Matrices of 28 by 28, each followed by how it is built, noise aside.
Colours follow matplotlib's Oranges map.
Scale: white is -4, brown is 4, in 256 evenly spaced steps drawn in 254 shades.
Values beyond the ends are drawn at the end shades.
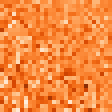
lower triangular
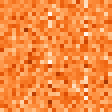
uneven columns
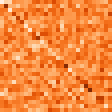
diagonal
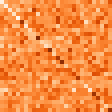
diagonal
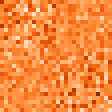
block diagonal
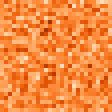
blocks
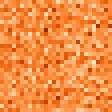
repeating rows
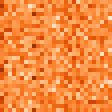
repeating rows
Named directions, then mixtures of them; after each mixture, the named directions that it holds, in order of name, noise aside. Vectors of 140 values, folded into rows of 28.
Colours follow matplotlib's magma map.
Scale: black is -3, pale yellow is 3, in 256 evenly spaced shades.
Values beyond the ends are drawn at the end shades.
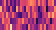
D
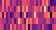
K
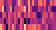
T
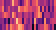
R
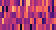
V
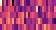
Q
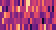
D, R, V.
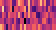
T.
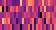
D, R, V.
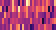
R, V.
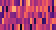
V.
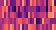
D, V.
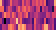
Q, R, T.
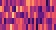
D, R, T.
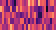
D, T.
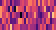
D, K.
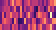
K, Q.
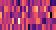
K, Q, T.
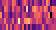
K, T.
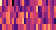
Q.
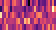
T, V.
